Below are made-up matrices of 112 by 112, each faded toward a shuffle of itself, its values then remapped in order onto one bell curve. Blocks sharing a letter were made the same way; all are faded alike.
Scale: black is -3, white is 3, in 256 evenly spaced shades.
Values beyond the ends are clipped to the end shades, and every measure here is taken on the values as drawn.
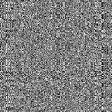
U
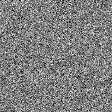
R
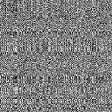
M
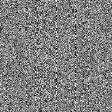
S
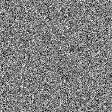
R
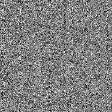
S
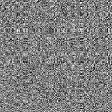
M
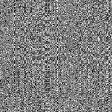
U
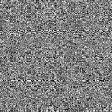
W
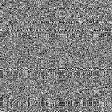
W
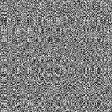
M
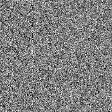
R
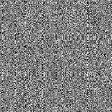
U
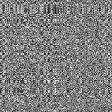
M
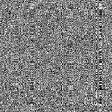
U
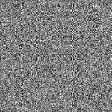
U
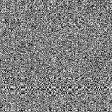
W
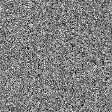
R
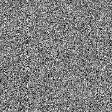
R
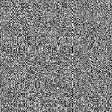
U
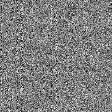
S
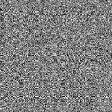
W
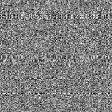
W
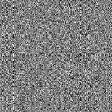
U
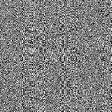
U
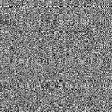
W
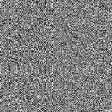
U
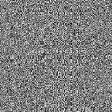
U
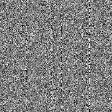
S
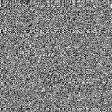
W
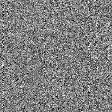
R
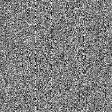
S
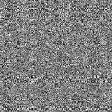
W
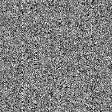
R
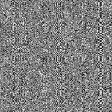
U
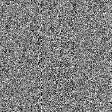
S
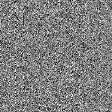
S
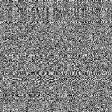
W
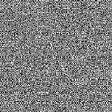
W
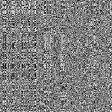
U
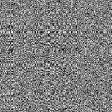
M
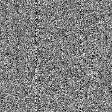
S
